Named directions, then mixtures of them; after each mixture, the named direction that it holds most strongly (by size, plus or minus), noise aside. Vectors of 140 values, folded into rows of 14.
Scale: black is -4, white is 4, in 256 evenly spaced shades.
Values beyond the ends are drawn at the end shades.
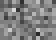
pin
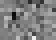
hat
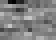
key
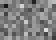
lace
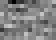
key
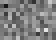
lace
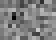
hat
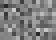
pin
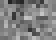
hat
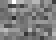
key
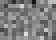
lace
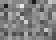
lace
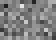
lace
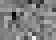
hat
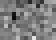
hat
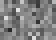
pin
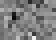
hat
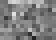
hat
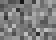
pin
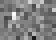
hat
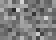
pin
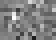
hat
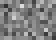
lace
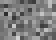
lace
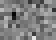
hat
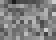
lace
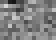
key
